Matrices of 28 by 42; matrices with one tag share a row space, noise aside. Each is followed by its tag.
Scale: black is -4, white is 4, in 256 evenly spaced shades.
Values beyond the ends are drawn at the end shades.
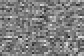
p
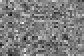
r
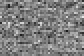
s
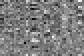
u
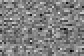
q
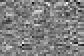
p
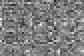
q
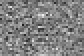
r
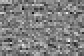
p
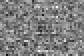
r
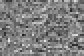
p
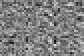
q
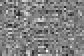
r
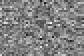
q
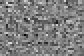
r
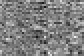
p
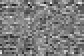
q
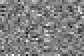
u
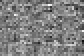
s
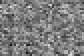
q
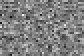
q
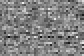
s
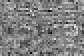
s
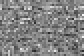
s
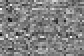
r
